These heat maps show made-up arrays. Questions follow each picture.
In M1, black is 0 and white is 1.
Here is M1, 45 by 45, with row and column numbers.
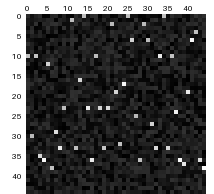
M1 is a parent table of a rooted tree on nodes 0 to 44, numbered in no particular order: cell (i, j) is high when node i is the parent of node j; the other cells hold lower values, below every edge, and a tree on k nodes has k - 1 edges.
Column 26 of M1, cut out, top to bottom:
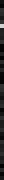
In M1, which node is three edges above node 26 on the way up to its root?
36
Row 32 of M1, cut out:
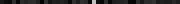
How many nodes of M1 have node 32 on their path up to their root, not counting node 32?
5
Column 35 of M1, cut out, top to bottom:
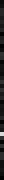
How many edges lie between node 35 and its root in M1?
2
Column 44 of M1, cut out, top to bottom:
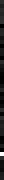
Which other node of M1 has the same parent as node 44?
6
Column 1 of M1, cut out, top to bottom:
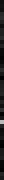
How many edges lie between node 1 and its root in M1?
5
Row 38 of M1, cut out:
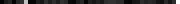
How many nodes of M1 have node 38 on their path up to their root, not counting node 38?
7
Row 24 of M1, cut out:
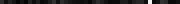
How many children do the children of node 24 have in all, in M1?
1
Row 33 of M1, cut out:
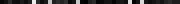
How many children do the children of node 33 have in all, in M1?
5
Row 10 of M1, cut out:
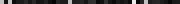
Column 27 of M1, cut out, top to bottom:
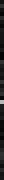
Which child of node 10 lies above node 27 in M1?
0
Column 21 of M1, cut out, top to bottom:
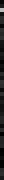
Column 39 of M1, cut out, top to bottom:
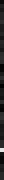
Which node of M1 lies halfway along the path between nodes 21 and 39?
17
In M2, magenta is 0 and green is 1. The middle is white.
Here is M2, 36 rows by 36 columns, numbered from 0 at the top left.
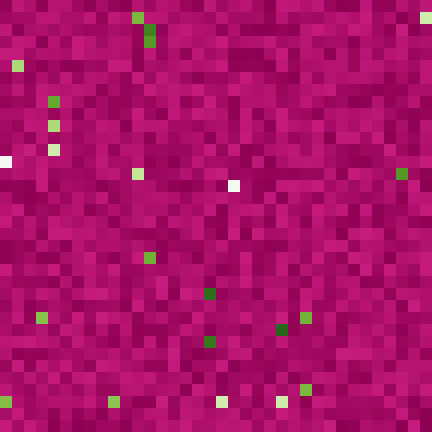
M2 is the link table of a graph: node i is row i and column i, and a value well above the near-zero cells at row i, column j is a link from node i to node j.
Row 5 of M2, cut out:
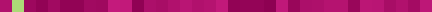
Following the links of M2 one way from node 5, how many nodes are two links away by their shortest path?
2
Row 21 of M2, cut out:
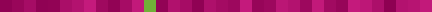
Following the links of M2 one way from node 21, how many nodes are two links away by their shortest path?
1
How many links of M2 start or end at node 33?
5
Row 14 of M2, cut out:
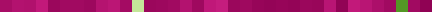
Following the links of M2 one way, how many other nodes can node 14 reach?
6
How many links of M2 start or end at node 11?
2
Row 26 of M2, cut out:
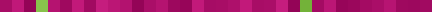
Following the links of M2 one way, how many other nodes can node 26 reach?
4
